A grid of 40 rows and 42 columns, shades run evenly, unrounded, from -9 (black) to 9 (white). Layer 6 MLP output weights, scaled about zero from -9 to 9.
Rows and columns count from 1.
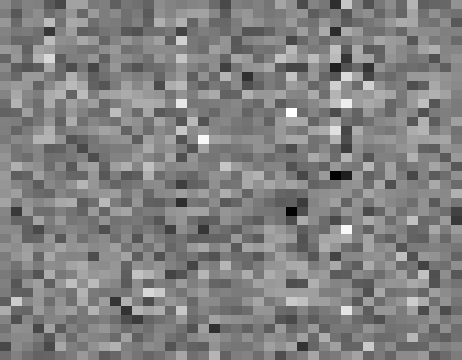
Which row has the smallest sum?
8
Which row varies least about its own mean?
22
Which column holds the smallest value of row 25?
42
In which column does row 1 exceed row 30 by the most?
32
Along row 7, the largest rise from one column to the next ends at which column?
33
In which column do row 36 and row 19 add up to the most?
21
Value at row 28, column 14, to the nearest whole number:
-1
